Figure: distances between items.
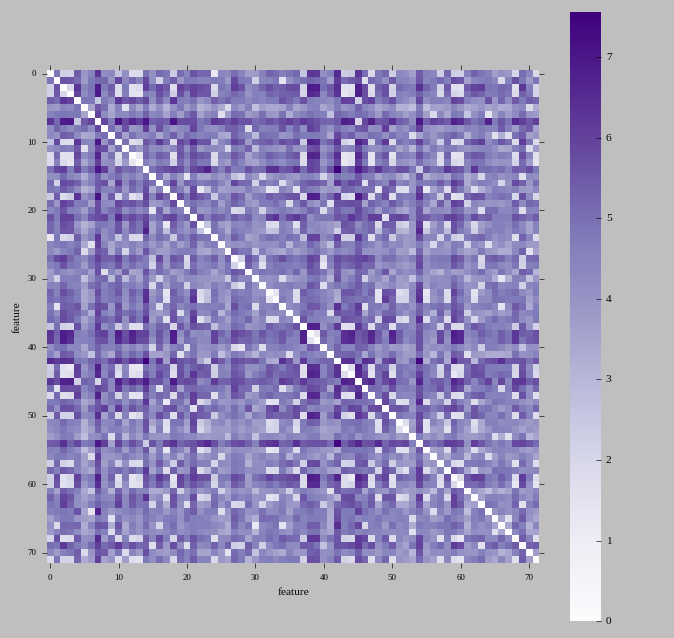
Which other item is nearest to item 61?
41
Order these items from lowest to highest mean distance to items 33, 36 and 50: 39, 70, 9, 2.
70, 2, 9, 39
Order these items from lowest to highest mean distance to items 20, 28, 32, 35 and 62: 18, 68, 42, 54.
42, 68, 18, 54
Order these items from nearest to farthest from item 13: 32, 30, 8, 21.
30, 8, 32, 21
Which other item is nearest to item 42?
23
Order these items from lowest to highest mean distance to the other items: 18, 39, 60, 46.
60, 18, 46, 39
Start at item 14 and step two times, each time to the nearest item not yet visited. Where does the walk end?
9
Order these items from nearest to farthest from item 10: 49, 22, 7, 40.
40, 22, 49, 7
